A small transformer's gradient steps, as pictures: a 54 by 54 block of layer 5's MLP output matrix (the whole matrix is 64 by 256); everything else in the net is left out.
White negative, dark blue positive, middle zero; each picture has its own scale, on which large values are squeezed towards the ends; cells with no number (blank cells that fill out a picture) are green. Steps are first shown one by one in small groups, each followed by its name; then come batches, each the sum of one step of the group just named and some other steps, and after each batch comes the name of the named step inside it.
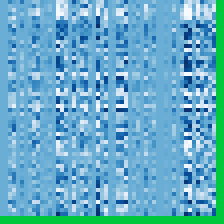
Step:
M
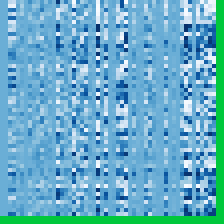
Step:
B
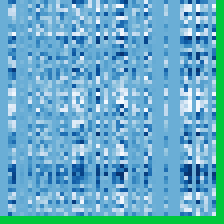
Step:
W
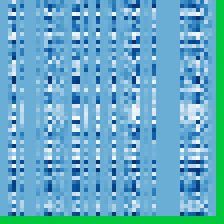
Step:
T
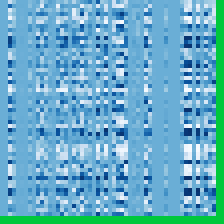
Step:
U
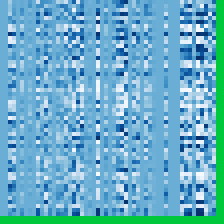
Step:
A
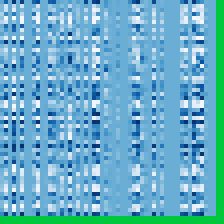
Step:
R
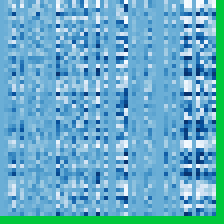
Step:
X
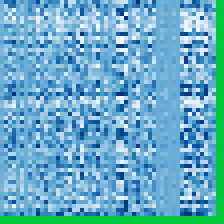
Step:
R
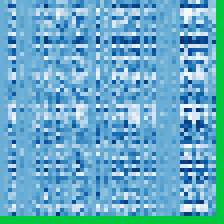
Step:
M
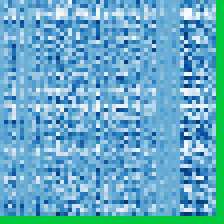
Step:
M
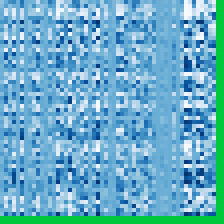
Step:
M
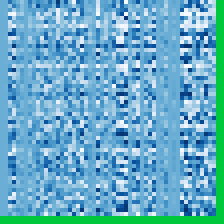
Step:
B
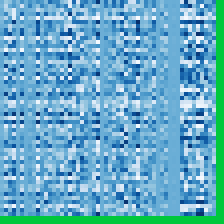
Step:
A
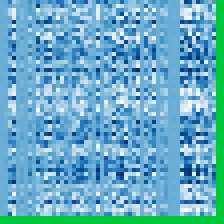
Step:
W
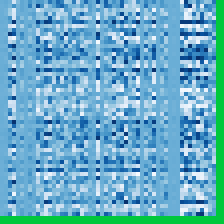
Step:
A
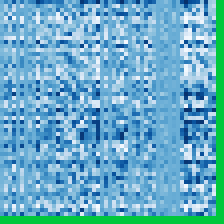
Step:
R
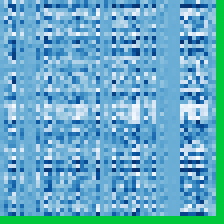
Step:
T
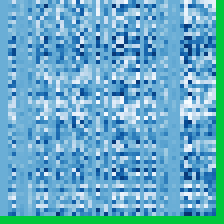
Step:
B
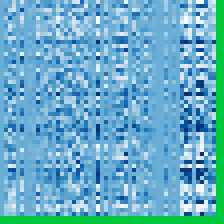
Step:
X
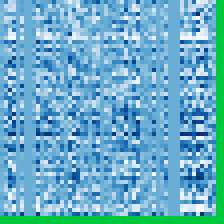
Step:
R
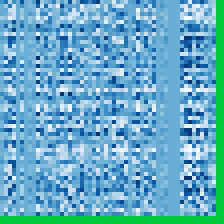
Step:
U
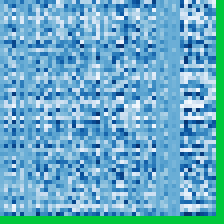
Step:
R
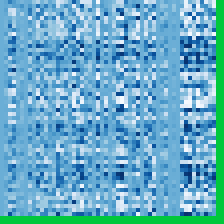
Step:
W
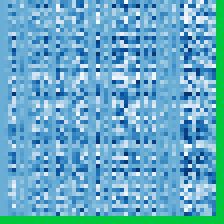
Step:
X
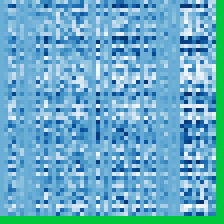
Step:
A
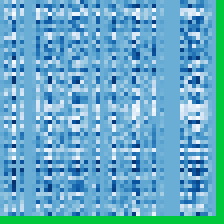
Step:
T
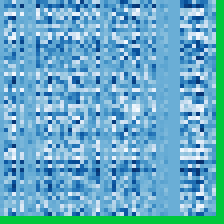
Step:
T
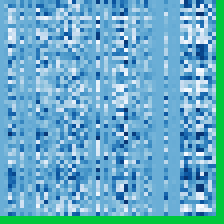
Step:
A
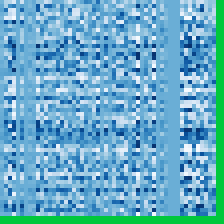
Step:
U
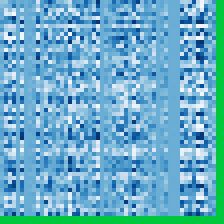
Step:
A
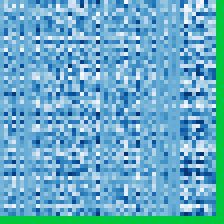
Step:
X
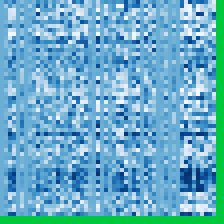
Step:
W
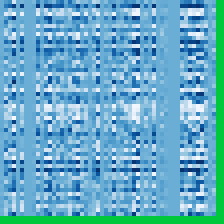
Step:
T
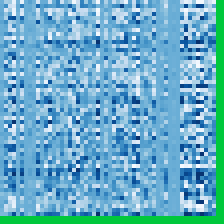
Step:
B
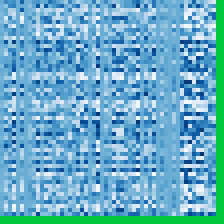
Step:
R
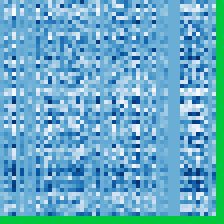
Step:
W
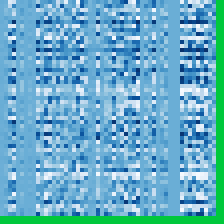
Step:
A
